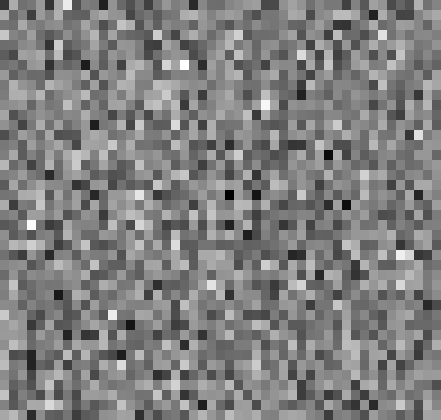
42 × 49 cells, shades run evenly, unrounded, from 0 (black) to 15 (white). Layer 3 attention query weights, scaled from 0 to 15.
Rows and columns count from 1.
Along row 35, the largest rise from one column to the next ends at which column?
22
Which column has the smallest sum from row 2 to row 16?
32
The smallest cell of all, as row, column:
20, 26
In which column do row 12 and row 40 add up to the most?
1
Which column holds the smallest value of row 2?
42
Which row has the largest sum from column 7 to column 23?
9
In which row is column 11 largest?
27
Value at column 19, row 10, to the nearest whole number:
12
